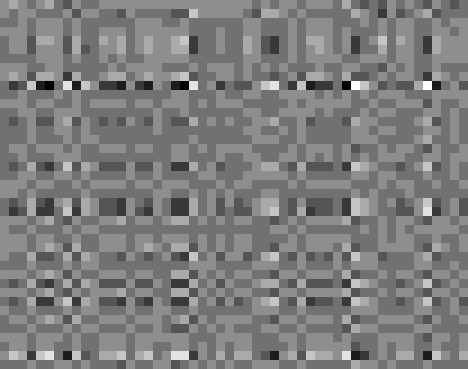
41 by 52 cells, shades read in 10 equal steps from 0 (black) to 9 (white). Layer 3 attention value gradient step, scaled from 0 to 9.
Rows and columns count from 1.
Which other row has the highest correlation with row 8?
1
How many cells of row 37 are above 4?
17
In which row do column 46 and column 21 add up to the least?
10
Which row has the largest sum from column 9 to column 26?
40
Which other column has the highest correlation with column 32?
44
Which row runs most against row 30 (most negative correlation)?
38
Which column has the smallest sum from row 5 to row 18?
27
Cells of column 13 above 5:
2
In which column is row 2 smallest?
43
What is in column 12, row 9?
5
